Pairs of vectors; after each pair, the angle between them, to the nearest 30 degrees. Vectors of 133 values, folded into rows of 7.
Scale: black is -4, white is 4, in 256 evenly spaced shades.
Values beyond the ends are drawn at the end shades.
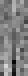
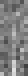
150 degrees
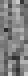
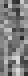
150 degrees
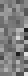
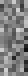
60 degrees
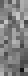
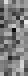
120 degrees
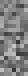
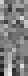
90 degrees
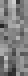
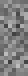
90 degrees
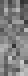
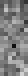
30 degrees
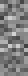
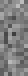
120 degrees
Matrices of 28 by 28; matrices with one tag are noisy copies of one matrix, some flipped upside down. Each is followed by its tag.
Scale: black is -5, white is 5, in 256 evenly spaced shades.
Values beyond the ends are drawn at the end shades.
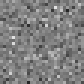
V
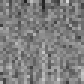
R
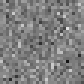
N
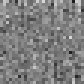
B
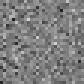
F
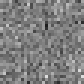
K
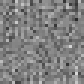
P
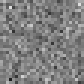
N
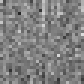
R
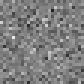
V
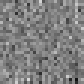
P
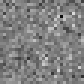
V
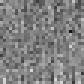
B
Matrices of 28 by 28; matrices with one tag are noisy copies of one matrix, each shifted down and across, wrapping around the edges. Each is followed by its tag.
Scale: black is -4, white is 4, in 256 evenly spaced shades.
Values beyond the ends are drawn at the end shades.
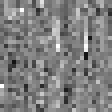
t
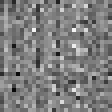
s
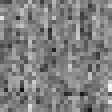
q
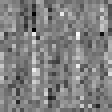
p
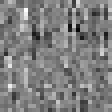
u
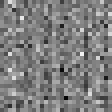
s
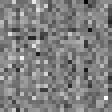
s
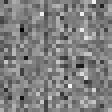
s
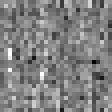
q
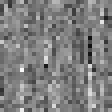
p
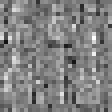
q
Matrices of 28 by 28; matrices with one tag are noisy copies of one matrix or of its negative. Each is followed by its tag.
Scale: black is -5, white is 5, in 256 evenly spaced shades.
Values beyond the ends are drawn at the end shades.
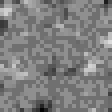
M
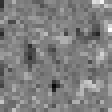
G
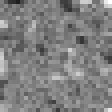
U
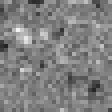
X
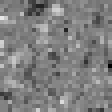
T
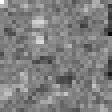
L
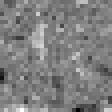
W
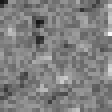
L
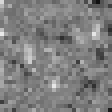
G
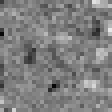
G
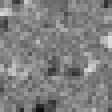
M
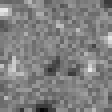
M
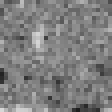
W
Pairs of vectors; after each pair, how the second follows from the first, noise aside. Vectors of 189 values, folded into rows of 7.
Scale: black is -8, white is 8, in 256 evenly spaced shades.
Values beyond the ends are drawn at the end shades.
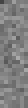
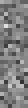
wrapped around, negated, scaled up.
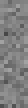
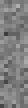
copied.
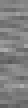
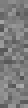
sign-scrambled.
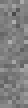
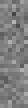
copied.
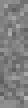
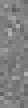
partly zeroed.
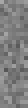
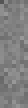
negated, shrunk.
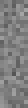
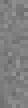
negated, shrunk.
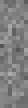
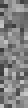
wrapped around, negated, scaled up.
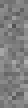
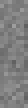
negated, shrunk.
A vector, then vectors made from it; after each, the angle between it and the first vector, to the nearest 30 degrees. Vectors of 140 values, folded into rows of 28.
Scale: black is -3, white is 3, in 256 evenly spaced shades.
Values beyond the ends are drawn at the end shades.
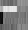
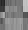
90 degrees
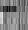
150 degrees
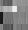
30 degrees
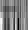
120 degrees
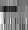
150 degrees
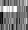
30 degrees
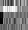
30 degrees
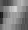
60 degrees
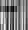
120 degrees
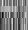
60 degrees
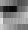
150 degrees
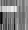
30 degrees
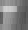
60 degrees
